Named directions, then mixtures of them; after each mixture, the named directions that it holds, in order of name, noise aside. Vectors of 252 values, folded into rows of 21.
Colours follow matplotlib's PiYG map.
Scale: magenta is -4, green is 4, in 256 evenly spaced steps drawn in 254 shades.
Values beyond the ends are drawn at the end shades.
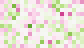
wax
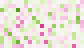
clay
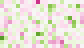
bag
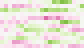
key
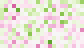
key, wax.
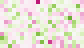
bag, wax.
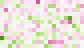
bag, key.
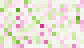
clay.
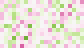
clay, wax.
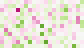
clay.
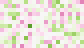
clay, wax.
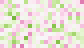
clay, wax.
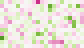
bag.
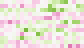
bag, key.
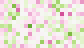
wax.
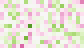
clay, wax.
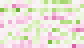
clay, key.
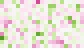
bag.
